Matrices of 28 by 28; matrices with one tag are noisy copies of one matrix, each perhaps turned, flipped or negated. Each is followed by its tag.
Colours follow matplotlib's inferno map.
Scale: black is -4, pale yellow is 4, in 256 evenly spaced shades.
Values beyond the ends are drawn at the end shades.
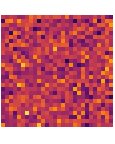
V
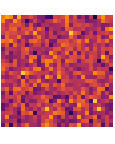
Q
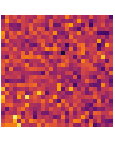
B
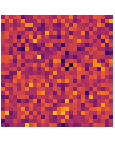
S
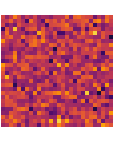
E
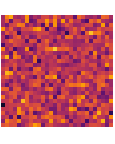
E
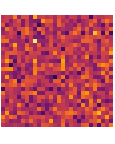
E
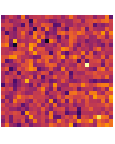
B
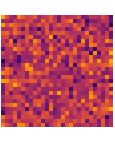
Q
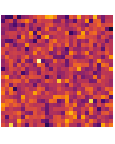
Q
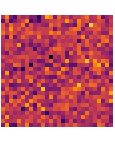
S
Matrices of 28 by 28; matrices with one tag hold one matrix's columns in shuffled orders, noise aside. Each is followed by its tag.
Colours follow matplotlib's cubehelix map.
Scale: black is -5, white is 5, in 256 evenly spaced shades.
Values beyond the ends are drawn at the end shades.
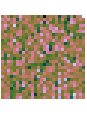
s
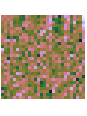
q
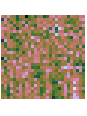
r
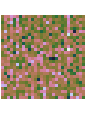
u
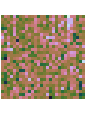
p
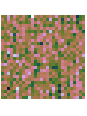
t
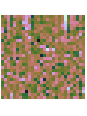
q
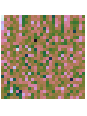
q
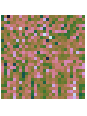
r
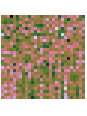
r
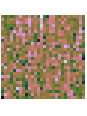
p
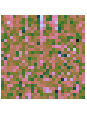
q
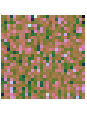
s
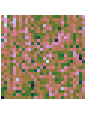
p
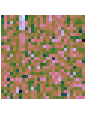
q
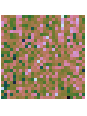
p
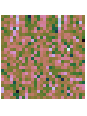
q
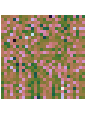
r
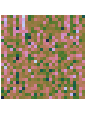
p
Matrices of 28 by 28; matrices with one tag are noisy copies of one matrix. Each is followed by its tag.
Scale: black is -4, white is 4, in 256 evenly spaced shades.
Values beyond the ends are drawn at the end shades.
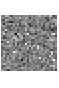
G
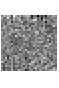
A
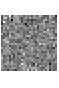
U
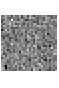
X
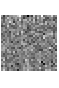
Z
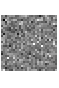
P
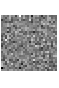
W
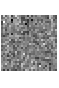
U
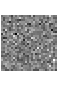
G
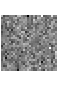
Z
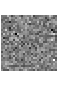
G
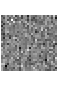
X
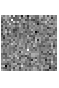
X
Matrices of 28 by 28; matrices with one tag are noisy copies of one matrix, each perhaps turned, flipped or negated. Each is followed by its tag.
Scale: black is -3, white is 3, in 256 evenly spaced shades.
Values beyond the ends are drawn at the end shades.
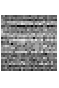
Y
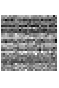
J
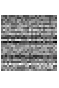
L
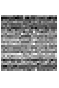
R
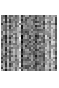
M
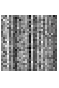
L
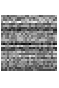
L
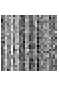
J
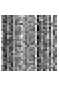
M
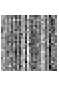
L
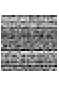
M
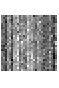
R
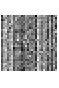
M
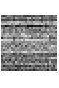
Y
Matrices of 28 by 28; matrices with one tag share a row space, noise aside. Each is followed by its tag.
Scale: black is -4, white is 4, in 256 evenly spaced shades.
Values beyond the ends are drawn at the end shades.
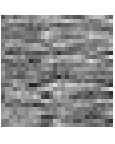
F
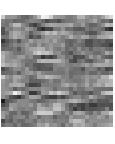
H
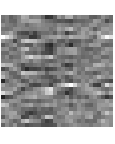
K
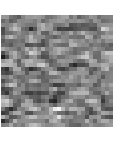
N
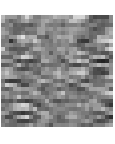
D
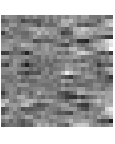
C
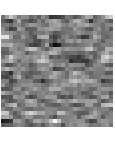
N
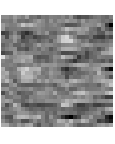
C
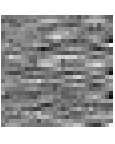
F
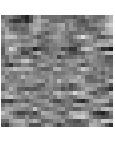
D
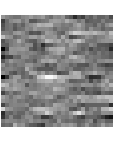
H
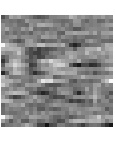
H
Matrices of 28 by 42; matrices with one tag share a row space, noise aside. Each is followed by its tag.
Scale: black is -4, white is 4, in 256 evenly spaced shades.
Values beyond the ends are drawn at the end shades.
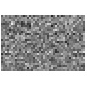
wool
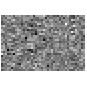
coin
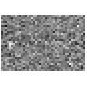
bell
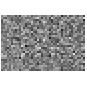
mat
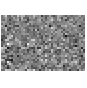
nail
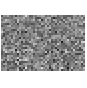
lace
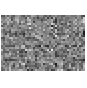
wool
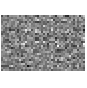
wool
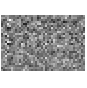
nail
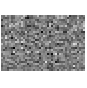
wool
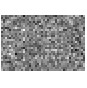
bell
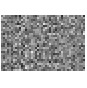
mat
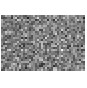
lace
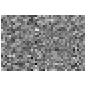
coin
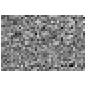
mat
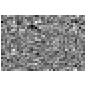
coin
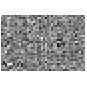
nail
